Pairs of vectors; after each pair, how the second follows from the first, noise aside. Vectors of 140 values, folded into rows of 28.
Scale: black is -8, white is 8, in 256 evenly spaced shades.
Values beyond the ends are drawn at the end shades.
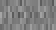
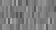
shuffled.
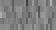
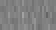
wrapped around, negated, shrunk.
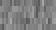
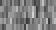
scaled up.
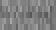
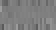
negated, partly zeroed.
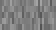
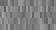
shuffled.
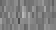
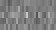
shuffled.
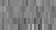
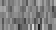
scaled up.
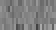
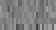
copied.
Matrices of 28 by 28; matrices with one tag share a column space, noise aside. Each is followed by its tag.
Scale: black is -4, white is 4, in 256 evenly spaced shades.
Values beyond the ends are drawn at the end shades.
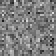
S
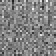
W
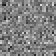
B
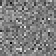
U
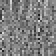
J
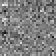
B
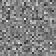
U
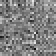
B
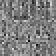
J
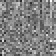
W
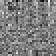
W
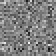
U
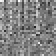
W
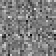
J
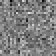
S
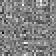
B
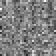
W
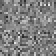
B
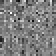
S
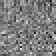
B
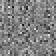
W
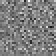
U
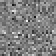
B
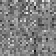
S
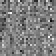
S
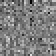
S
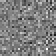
U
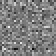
U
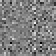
U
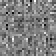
S
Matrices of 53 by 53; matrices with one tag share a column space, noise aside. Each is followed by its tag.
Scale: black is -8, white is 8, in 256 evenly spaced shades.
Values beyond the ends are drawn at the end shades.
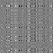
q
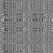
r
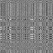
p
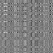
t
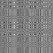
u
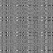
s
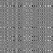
q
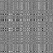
r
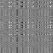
u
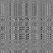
p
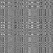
u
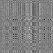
p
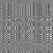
p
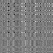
t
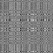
r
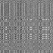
p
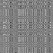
u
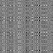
s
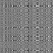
q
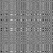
r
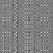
s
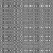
q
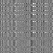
t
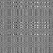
u
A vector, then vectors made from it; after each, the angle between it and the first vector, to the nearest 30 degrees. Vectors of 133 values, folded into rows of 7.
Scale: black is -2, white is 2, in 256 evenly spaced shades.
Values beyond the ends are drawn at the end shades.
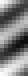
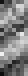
150 degrees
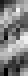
150 degrees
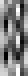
60 degrees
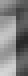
60 degrees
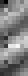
150 degrees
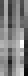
90 degrees
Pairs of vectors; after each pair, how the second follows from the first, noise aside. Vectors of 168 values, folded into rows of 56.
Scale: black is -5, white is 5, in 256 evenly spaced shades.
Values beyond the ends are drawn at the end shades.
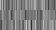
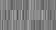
wrapped around, shrunk.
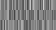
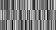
reversed, negated, scaled up.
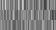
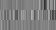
partly zeroed.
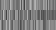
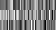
reversed, negated, scaled up.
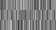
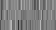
partly zeroed.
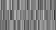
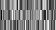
reversed, scaled up.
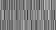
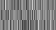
wrapped around, negated.
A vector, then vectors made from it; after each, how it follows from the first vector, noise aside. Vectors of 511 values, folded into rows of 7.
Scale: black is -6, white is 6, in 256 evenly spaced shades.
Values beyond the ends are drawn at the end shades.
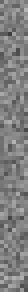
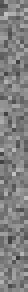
reversed.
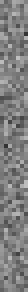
wrapped around, negated.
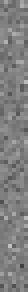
wrapped around, partly zeroed.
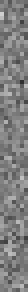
wrapped around, negated.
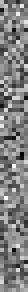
wrapped around, scaled up.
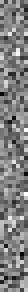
negated, scaled up.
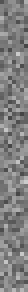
wrapped around, negated.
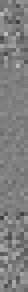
wrapped around, partly zeroed.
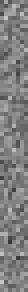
reversed.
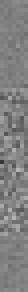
reversed, partly zeroed.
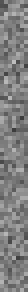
reversed.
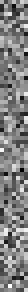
wrapped around, scaled up.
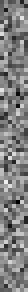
wrapped around, scaled up.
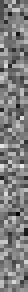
wrapped around, scaled up.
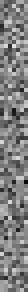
wrapped around, scaled up.
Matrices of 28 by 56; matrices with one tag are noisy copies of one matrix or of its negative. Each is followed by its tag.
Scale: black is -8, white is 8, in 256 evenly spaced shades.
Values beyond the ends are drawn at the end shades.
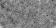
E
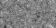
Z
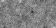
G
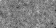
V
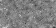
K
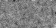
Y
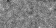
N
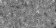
V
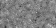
Z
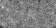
E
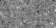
V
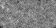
E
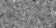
Y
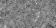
Z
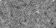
V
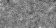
N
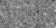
V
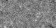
Z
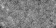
E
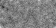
E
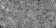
E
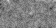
N
